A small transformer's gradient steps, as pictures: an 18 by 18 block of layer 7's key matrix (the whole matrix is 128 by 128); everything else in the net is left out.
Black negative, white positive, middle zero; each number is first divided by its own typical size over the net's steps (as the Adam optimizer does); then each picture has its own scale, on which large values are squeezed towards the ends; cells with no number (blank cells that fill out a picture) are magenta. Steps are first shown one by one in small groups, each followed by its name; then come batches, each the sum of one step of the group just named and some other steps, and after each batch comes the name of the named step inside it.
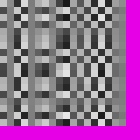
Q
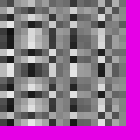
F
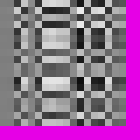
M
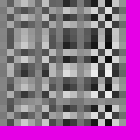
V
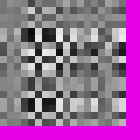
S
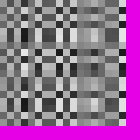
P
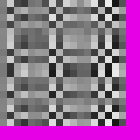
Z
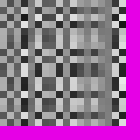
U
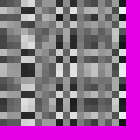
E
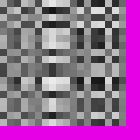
M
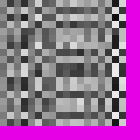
U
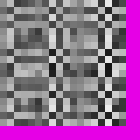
Z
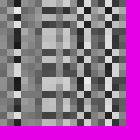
M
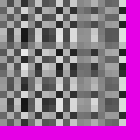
P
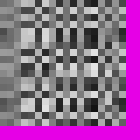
V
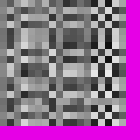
V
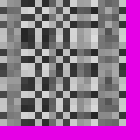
P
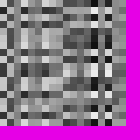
V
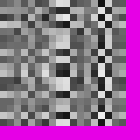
M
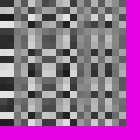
F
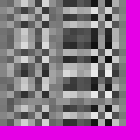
V
